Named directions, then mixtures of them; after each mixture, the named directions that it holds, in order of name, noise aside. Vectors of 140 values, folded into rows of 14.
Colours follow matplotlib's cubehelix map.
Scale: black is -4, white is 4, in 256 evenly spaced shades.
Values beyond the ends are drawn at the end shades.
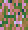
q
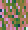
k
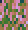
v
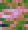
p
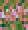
k, p, v.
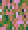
k, q, v.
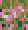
k, p, q.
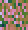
k, p, q.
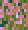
p, q, v.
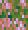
p, q, v.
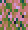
q, v.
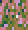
q, v.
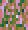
k, q, v.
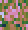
k, p, q.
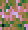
k, p, v.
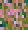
p, q.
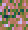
p, q, v.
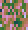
k, q.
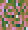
k, q, v.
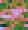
p.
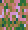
p, v.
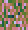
k, q.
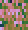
p, q.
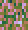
q.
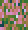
p, q, v.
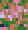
p, v.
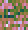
k, p, q.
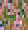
q.
